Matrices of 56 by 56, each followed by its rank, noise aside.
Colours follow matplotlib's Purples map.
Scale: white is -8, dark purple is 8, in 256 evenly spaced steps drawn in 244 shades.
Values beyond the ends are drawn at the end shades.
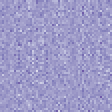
seven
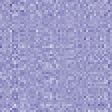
six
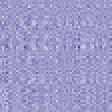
four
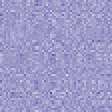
six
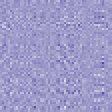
four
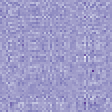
four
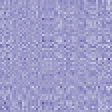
five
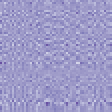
three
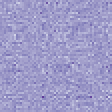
six
